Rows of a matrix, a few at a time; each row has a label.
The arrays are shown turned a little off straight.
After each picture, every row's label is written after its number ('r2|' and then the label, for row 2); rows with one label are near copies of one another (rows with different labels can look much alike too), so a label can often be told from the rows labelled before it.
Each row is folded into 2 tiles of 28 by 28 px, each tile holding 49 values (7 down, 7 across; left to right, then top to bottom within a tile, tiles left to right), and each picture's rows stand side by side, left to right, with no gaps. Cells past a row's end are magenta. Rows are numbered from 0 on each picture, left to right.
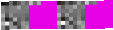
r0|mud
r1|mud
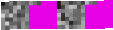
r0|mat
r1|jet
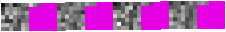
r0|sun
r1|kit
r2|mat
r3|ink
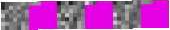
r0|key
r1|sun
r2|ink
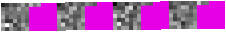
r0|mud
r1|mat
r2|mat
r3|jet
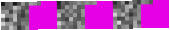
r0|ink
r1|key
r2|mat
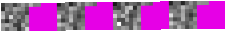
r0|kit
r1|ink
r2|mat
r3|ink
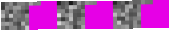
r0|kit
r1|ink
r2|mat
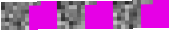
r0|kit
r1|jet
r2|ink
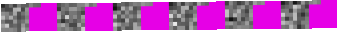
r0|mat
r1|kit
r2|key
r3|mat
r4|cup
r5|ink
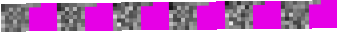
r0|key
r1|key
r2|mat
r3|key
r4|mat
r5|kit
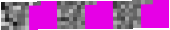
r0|jet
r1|cup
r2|key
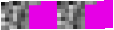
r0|ink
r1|ink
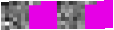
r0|mud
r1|sun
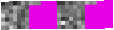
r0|ink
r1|mud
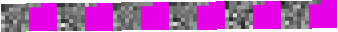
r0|key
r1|mud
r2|key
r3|mud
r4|kit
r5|mat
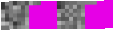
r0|jet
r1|key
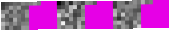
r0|key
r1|mat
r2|kit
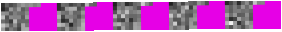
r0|key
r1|jet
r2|sun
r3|mat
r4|mud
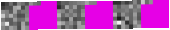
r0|mat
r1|key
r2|mud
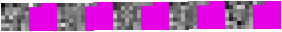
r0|sun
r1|mud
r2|key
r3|ink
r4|jet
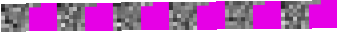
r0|jet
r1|mat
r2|mud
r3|kit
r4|cup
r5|key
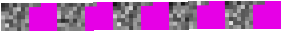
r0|mat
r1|cup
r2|mat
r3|sun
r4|mat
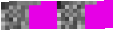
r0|key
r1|key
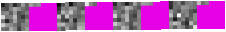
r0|ink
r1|sun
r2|ink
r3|kit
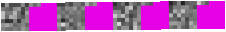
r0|cup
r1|mud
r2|mat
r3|sun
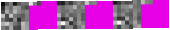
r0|sun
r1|mud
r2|mud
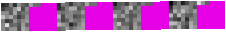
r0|mat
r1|jet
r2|mat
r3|sun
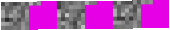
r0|cup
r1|kit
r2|cup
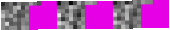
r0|mat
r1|ink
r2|ink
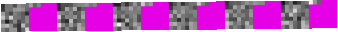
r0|kit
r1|key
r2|mud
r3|sun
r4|key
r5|sun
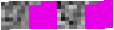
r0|cup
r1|jet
